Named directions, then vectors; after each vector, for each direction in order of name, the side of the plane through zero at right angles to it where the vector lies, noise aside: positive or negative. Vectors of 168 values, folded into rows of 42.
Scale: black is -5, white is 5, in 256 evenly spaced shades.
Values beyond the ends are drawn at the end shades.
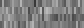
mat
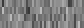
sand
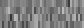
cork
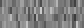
negative, positive, positive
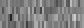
positive, negative, negative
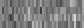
positive, negative, negative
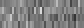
negative, positive, positive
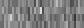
negative, positive, positive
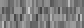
negative, negative, negative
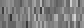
positive, negative, negative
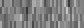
positive, negative, positive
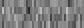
positive, positive, positive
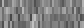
positive, positive, negative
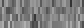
negative, negative, positive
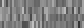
positive, positive, negative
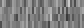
negative, positive, negative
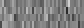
negative, positive, negative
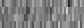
positive, negative, positive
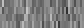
negative, positive, negative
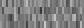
positive, negative, negative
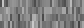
positive, positive, negative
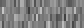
positive, positive, positive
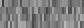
negative, negative, positive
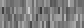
negative, negative, negative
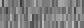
negative, negative, positive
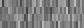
positive, negative, positive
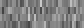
positive, negative, negative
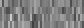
negative, negative, positive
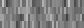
negative, positive, negative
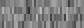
positive, positive, positive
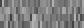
positive, positive, negative
